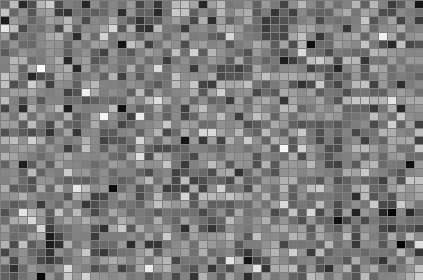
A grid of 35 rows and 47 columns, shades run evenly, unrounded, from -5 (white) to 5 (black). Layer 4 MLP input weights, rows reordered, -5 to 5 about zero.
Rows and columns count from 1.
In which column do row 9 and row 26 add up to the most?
38
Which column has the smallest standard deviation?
37
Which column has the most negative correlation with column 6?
31
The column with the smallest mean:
10
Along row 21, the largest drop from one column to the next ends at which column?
47
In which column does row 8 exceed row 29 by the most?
32
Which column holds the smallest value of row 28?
4
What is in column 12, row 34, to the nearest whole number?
1
